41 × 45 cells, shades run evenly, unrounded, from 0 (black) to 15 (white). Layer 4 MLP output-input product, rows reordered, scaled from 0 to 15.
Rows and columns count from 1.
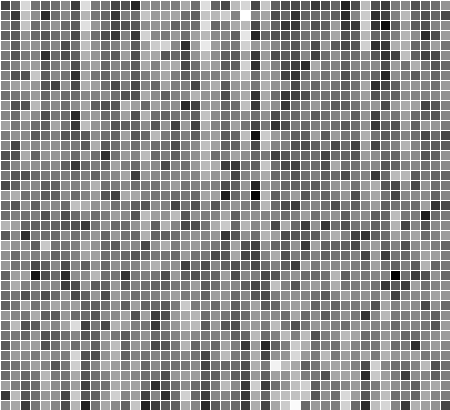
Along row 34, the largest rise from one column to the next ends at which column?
26
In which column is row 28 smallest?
40
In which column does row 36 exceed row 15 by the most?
30
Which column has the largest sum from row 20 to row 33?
2
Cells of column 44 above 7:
19
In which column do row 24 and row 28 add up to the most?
34
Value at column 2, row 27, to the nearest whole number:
7
